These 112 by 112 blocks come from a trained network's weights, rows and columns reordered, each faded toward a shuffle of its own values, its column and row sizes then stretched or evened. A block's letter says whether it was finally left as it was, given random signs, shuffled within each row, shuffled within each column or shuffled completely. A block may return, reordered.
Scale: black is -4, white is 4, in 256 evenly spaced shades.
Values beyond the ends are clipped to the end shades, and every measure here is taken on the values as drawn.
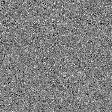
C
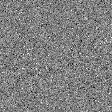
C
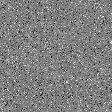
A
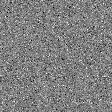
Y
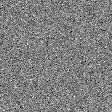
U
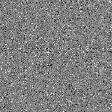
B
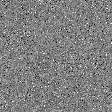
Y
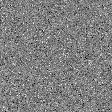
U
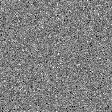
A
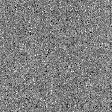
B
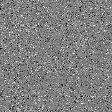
C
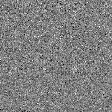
B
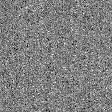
A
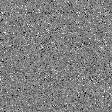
C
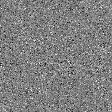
C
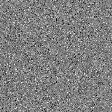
B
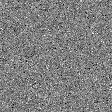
U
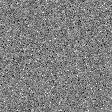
U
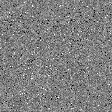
B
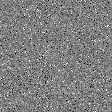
A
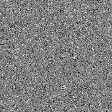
B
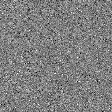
C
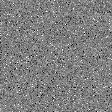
C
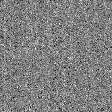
B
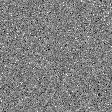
U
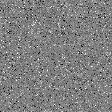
B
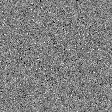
Y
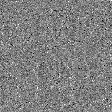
B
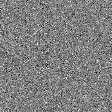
A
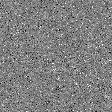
Y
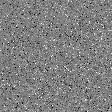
U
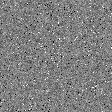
U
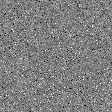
U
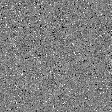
C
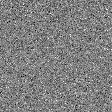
Y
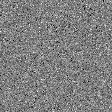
Y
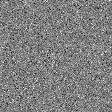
Y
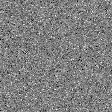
U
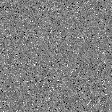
C
